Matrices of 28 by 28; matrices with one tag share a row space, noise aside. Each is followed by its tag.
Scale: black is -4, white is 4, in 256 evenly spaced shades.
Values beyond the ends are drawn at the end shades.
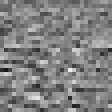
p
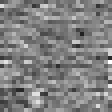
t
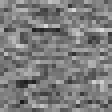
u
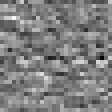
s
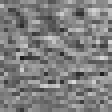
u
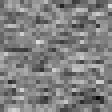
s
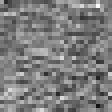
s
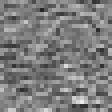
s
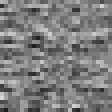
p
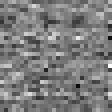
t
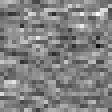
s
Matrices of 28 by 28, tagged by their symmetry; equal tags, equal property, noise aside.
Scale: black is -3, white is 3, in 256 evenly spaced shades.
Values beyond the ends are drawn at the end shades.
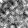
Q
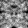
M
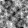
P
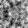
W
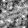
P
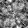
P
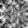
W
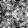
W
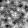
Q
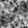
P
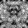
M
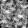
P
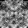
M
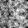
W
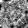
Q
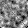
Q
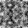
W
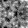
W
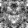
M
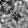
Q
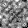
Q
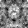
M
